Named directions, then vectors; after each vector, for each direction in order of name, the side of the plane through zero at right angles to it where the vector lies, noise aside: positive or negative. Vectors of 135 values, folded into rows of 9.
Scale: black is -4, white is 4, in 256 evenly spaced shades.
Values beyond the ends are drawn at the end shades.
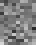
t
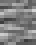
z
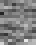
positive, negative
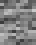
positive, positive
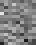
negative, positive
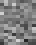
negative, positive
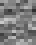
negative, negative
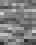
negative, positive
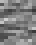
negative, negative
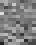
negative, positive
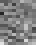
positive, negative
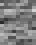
positive, positive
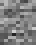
negative, negative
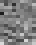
positive, negative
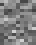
negative, negative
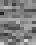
positive, negative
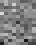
negative, positive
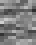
negative, negative
